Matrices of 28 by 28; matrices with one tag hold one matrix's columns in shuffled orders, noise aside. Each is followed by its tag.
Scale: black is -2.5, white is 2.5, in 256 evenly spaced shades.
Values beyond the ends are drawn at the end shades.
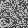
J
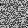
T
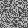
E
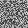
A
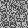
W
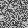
W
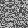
E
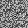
E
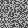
E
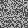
E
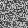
W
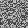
A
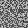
E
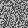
W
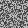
W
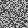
E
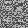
T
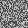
W
